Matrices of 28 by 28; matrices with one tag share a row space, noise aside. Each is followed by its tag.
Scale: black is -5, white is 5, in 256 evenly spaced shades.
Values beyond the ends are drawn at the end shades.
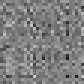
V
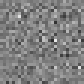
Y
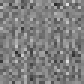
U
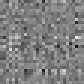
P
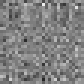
P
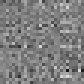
Y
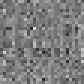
V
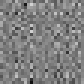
U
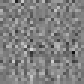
U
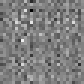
U
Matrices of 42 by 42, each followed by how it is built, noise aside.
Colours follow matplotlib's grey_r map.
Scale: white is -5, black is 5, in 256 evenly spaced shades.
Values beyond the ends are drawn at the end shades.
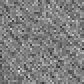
Toeplitz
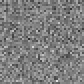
repeating columns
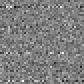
uneven rows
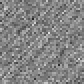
Hankel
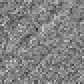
Hankel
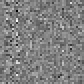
uneven columns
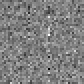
uneven columns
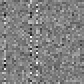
uneven columns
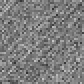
Hankel
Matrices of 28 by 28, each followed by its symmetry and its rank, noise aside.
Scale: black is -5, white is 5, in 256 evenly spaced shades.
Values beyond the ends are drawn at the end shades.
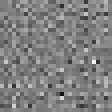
antisymmetric, rank four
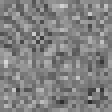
symmetric, rank six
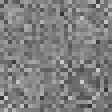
symmetric, rank eight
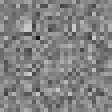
symmetric, rank four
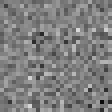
symmetric, rank eight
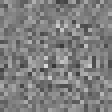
no symmetry, rank eight
